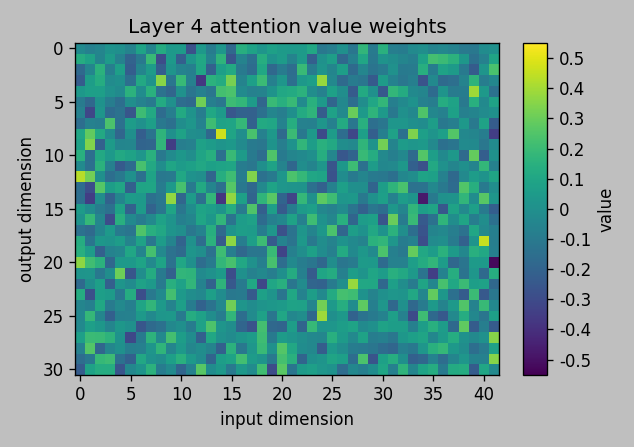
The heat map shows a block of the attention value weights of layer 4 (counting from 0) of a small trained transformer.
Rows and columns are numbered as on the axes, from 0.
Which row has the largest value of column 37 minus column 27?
8
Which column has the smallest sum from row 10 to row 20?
20
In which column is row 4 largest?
39
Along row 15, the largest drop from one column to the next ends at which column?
18
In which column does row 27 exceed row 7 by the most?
41
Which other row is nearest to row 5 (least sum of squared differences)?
0
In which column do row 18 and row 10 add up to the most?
15
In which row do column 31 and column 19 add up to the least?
30
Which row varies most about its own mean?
14
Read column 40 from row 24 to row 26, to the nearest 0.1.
0.2 -0.1 -0.1
